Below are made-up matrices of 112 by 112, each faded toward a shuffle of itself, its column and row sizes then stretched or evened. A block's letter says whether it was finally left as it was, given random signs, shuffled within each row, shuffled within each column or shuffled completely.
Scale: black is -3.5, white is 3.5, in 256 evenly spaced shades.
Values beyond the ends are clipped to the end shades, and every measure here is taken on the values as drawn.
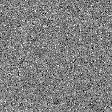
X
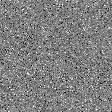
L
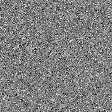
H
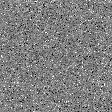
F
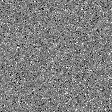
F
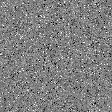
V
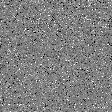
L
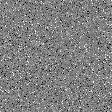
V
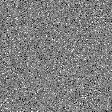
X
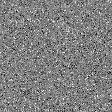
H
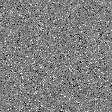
V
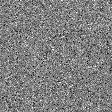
V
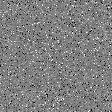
L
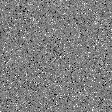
V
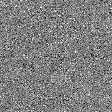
X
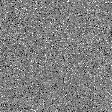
H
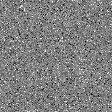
X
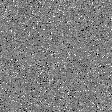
L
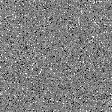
X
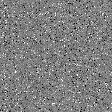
H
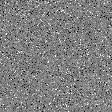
L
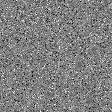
F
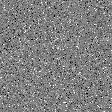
F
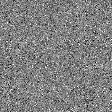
H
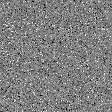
L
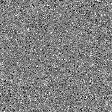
H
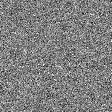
L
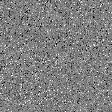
X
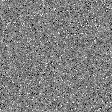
L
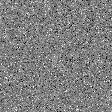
L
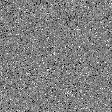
H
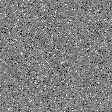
F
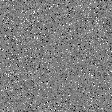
H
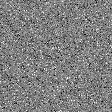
L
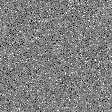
F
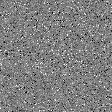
L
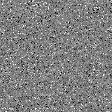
H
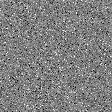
F
